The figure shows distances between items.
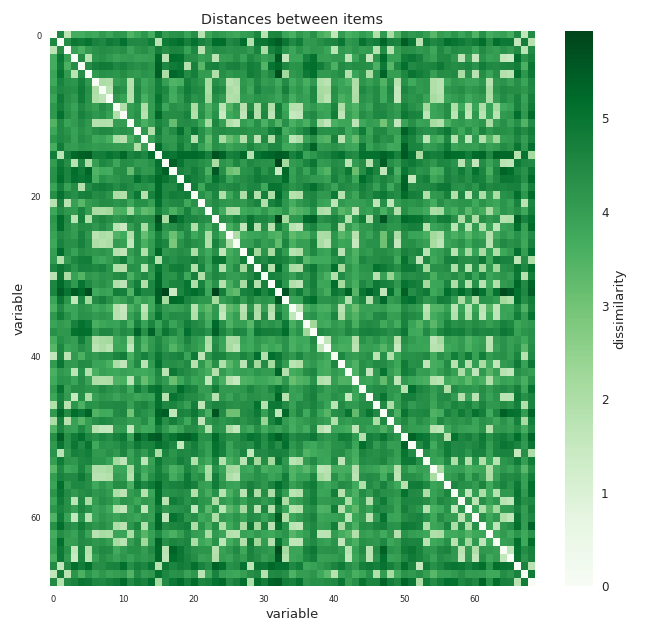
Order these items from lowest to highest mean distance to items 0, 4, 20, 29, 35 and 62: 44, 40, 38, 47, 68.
38, 40, 44, 47, 68
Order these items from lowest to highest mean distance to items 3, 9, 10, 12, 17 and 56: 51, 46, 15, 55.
55, 46, 51, 15
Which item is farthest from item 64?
32
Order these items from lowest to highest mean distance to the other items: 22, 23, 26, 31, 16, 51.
22, 26, 31, 16, 23, 51
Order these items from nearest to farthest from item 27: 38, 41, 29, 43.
41, 29, 43, 38
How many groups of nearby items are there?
11
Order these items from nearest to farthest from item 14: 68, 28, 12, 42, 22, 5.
12, 22, 42, 5, 28, 68
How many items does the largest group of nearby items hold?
16
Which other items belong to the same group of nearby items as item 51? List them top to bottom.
18
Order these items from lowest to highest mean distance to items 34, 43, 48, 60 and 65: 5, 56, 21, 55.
5, 21, 55, 56
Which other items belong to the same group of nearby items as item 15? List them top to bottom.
1, 28, 52, 66, 68
